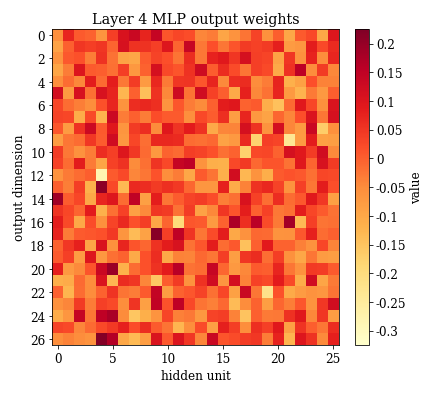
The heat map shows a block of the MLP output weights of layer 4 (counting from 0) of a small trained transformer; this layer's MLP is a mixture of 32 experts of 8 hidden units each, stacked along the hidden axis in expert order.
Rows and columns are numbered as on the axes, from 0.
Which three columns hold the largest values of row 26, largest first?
4, 5, 14
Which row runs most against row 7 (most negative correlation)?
18
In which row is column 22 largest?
3
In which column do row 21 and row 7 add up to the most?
23
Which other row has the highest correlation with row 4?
9
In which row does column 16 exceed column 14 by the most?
16
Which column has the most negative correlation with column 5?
6
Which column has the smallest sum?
21
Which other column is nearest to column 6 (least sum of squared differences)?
1
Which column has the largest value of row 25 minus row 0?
15
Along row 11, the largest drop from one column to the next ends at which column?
13
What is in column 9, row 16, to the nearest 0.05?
-0.1
